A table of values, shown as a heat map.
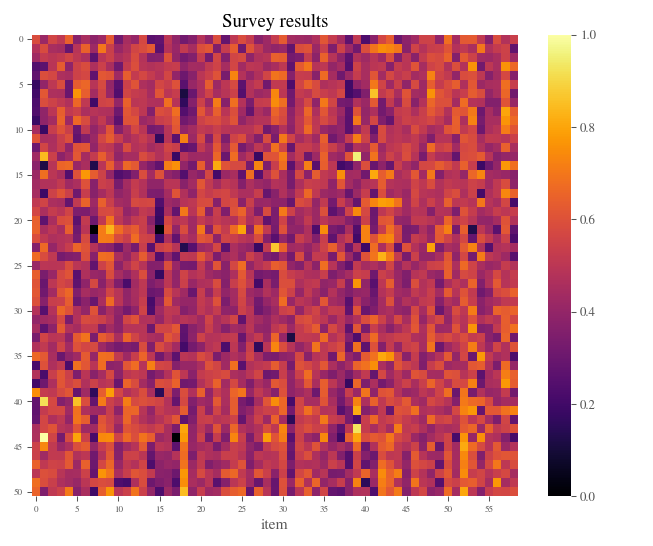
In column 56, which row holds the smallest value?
21
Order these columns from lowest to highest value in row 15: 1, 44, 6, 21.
44, 21, 1, 6
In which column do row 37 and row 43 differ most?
39
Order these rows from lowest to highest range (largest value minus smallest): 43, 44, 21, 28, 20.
28, 20, 43, 21, 44
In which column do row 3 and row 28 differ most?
0
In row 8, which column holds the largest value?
57
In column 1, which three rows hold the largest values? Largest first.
44, 40, 13
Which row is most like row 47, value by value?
46
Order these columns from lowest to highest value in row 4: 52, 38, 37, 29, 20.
37, 38, 20, 52, 29
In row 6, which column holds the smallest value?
18
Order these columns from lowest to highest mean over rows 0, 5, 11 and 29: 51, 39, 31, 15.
15, 31, 51, 39
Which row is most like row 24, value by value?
35
